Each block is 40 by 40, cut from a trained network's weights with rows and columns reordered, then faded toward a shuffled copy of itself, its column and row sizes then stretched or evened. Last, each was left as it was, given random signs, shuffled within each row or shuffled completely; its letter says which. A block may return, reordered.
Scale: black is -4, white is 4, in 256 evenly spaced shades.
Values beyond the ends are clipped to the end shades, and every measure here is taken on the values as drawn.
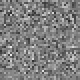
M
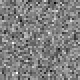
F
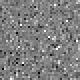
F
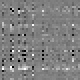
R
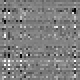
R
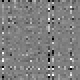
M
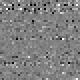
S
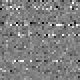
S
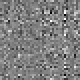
R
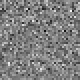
S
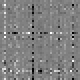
R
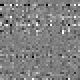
M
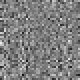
R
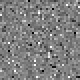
F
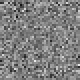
S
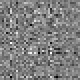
R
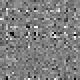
M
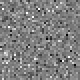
F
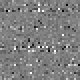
S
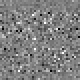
S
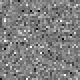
F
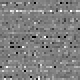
S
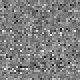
S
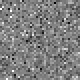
F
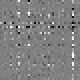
M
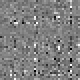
M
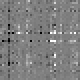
R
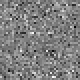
S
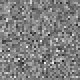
S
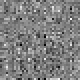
R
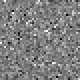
F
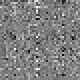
M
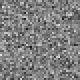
F
